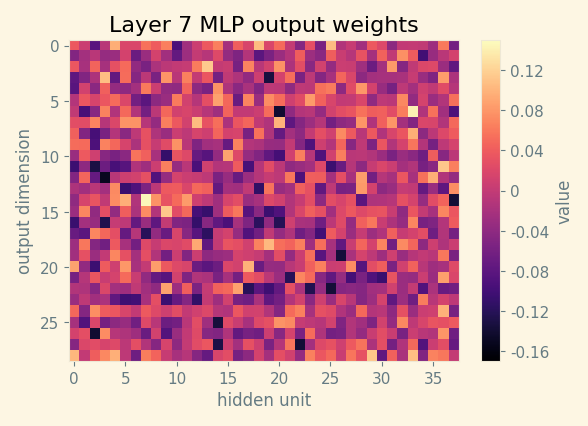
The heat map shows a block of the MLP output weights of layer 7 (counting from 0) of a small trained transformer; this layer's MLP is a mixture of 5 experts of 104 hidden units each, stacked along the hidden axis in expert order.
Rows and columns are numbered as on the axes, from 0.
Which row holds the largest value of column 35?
12
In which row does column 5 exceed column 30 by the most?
21
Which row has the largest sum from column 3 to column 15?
14
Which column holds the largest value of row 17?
2
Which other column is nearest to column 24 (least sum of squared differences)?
27
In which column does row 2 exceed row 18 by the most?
13
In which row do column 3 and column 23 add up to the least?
16
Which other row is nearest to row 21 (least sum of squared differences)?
19
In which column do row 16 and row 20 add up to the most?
33
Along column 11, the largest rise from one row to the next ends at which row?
22
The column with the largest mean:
36
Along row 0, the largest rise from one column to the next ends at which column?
25
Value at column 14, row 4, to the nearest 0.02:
0.08
